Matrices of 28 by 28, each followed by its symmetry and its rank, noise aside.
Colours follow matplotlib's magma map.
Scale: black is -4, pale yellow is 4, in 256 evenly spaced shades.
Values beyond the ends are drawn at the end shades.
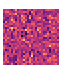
no symmetry, rank seven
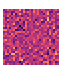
symmetric, rank six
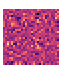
antisymmetric, rank six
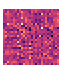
no symmetry, rank seven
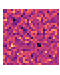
symmetric, rank seven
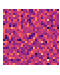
no symmetry, rank six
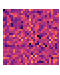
symmetric, rank eight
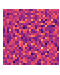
no symmetry, rank eight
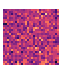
no symmetry, rank eight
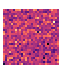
no symmetry, rank eight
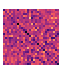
symmetric, rank eight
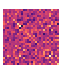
symmetric, rank seven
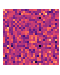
symmetric, rank six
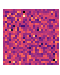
no symmetry, rank eight
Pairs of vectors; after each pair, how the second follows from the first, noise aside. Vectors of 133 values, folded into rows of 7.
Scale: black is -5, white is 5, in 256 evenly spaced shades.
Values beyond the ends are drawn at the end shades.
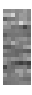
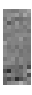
wrapped around, negated, partly zeroed.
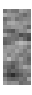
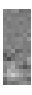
negated, partly zeroed.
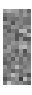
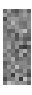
sign-scrambled.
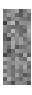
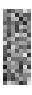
wrapped around, negated, scaled up.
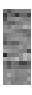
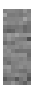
reversed, shrunk.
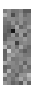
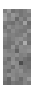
reversed, shrunk.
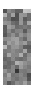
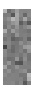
negated, partly zeroed.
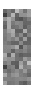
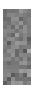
wrapped around, negated, shrunk.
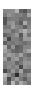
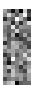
reversed, negated, scaled up.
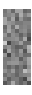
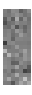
negated, partly zeroed.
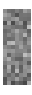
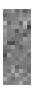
negated, partly zeroed.
